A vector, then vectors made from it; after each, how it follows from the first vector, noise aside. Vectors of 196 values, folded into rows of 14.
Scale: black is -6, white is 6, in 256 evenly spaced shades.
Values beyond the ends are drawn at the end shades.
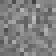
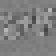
negated, partly zeroed.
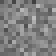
copied.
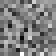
reversed, negated, scaled up.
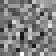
reversed, negated, scaled up.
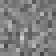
reversed.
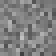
reversed.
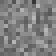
copied.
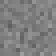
reversed, negated, shrunk.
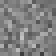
reversed.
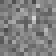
copied.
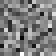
reversed, negated, scaled up.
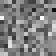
wrapped around, scaled up.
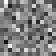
wrapped around, scaled up.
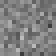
reversed.
